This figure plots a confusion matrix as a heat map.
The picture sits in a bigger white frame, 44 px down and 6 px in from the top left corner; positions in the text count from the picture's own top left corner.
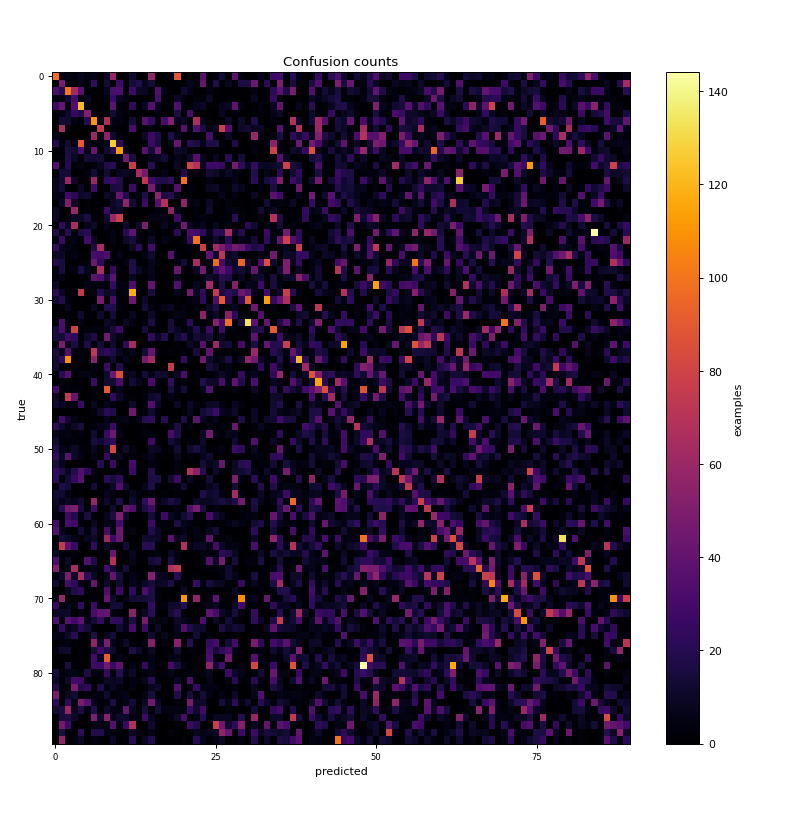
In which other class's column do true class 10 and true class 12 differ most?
74
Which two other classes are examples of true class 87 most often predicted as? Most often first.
25, 12
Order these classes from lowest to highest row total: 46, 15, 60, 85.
15, 46, 85, 60
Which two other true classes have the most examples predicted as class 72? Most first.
24, 31
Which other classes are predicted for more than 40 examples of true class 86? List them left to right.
6, 8, 31, 37, 63, 76
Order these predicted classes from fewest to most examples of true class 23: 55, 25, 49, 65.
65, 49, 55, 25
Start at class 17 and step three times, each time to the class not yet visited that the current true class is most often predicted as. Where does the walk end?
48
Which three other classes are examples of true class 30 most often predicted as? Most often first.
33, 26, 36
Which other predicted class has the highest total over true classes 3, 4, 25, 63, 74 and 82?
68
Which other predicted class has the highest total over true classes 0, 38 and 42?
55
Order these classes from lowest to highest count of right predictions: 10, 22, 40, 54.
54, 40, 22, 10
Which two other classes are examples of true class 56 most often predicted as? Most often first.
28, 45
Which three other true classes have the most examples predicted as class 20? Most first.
70, 14, 63
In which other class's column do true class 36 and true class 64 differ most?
45
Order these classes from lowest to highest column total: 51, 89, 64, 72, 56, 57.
64, 89, 51, 56, 72, 57
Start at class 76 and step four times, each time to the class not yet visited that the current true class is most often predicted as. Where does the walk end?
37
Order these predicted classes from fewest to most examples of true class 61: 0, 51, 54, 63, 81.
81, 54, 51, 0, 63
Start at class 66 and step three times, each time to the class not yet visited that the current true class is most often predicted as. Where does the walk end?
9
